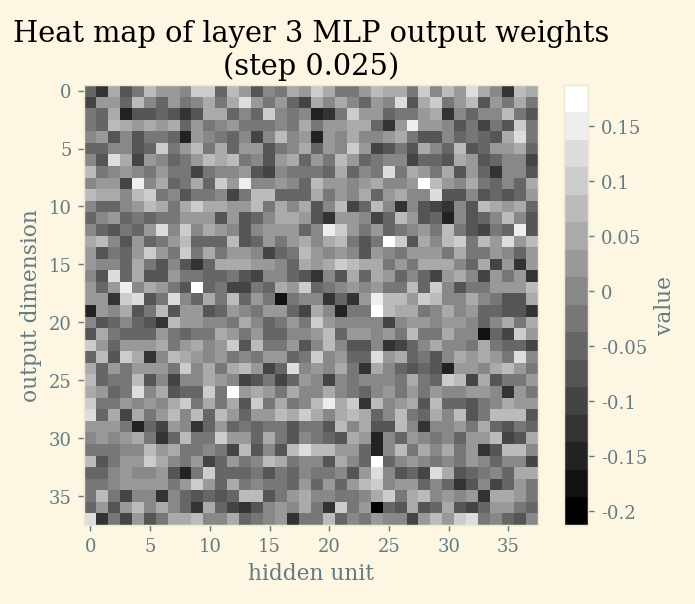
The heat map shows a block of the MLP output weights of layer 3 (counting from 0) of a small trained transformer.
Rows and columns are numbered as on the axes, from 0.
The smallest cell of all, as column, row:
24, 36
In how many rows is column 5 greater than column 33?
22
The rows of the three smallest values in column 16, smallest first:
18, 25, 31
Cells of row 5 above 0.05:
4
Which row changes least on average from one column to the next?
20
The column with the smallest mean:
33
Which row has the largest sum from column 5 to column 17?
10
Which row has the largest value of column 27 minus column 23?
27
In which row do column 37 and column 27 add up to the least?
6
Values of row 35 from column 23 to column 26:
0 0.05 0.1 -0.025
